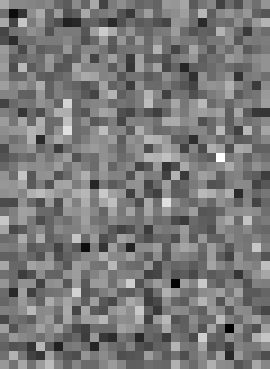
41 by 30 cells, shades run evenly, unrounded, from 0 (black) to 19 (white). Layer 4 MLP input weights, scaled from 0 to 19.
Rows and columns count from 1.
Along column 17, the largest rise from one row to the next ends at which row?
18
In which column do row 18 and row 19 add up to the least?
1
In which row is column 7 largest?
13
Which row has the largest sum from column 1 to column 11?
22
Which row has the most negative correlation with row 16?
39
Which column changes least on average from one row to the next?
6
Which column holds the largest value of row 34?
23
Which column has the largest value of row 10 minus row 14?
26
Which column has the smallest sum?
2
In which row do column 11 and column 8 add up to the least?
3
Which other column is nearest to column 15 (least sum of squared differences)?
14
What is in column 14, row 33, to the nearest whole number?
7
